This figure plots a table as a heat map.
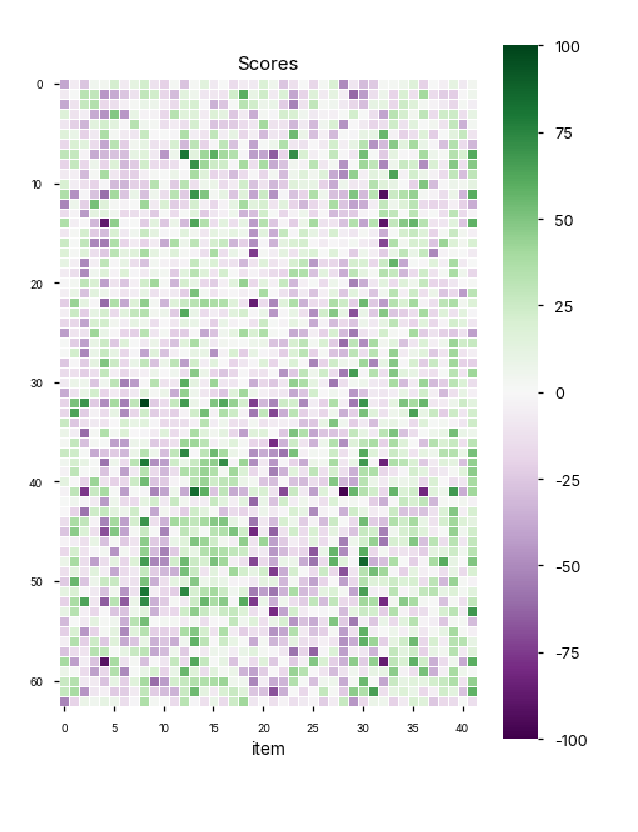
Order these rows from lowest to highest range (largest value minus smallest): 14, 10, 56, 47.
10, 56, 47, 14
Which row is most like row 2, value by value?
31
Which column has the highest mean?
13
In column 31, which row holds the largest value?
61
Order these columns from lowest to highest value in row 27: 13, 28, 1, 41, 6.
28, 6, 41, 13, 1
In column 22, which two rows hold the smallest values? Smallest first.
41, 37
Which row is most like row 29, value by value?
9
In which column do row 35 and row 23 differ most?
29
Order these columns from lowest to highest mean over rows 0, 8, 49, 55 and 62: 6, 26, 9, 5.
6, 9, 26, 5
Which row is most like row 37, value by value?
7
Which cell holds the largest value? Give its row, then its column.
32, 8
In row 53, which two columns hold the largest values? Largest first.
41, 13
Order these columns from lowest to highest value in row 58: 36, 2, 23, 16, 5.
23, 2, 16, 36, 5
